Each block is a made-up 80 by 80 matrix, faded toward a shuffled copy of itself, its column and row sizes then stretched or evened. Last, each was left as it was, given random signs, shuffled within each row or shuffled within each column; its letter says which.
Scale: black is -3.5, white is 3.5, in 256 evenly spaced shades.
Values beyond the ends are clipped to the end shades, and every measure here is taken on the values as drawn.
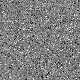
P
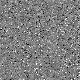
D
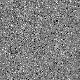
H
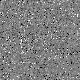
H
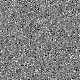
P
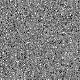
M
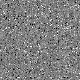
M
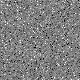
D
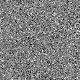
D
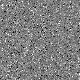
D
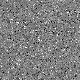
P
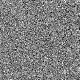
D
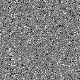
M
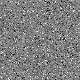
H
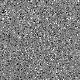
H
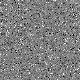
M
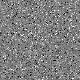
M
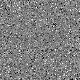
M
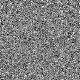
M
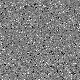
P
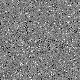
P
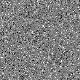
D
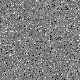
M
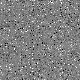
H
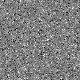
D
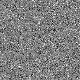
M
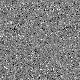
P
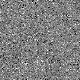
M
